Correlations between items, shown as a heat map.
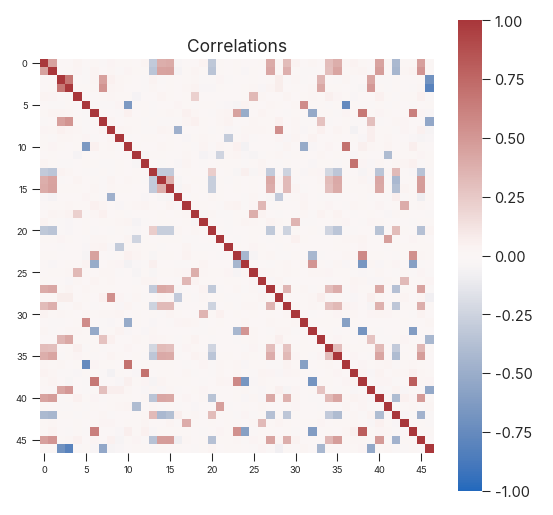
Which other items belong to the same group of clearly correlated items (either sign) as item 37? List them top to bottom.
12
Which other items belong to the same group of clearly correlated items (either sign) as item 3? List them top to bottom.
2, 7, 33, 39, 46
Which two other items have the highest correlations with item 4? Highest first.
25, 18
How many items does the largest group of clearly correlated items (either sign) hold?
13
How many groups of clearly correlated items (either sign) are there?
11
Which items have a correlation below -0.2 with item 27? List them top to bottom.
13, 20, 42
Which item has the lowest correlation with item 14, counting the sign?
42
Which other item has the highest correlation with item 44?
38
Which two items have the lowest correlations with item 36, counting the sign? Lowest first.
5, 31
